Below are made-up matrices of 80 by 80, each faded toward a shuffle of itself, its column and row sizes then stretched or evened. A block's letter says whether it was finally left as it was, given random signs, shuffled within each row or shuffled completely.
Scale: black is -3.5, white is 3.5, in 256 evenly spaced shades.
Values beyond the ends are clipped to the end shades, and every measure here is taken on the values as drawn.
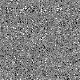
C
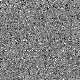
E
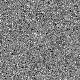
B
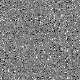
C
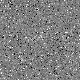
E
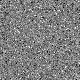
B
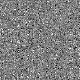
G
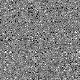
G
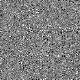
G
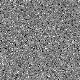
E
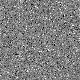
B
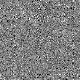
C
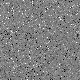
B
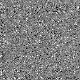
C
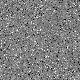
B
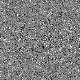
C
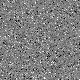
B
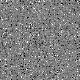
C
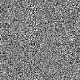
G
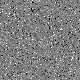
B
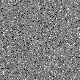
B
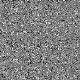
C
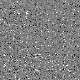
C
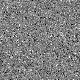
E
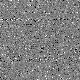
E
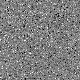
B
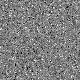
B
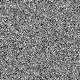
E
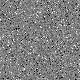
B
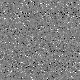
E
